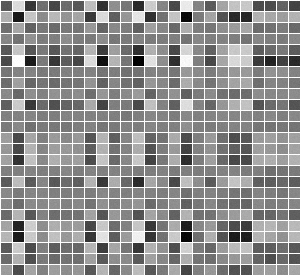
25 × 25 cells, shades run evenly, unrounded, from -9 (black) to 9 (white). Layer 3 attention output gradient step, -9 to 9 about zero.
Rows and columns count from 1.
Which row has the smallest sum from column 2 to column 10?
10
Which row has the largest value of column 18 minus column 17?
22
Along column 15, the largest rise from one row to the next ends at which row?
2
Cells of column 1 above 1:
7
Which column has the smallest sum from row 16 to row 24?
23
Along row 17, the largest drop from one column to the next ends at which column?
9
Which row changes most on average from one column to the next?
6
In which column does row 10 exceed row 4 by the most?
16
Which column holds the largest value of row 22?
12
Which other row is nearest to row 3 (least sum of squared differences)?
8
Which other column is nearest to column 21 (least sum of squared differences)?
20
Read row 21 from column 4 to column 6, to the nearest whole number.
1 3 2
